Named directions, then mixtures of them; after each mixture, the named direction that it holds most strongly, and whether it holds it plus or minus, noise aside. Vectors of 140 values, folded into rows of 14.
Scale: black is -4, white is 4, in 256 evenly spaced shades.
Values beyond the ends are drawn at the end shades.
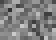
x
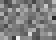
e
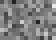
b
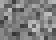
x, minus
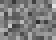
b, plus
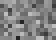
b, minus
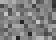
b, minus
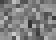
x, plus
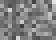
e, plus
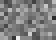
e, plus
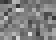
x, plus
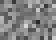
b, plus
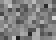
e, minus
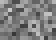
x, minus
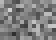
x, minus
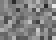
b, plus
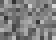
b, plus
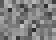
e, minus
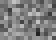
b, minus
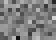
e, minus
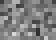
x, plus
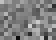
x, minus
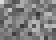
x, minus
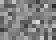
b, minus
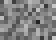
b, plus
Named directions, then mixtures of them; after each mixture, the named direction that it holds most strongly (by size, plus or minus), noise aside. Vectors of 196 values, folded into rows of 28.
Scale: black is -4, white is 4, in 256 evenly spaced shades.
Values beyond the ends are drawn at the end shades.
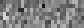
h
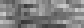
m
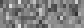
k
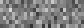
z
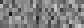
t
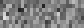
h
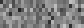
t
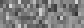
k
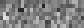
h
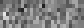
h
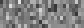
k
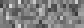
k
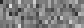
k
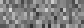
z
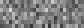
z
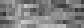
m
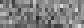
t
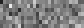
k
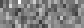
k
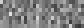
t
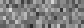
z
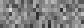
z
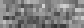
m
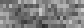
m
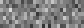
z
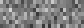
z
